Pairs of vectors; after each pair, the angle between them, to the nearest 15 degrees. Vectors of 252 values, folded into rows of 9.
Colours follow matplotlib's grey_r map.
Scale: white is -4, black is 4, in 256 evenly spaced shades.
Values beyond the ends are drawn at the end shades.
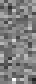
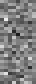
75 degrees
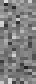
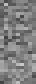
120 degrees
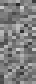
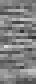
75 degrees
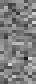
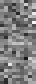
30 degrees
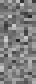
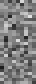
165 degrees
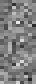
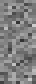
150 degrees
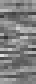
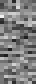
135 degrees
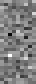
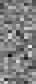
135 degrees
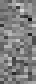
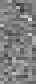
165 degrees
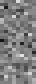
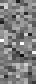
150 degrees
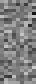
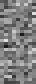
150 degrees
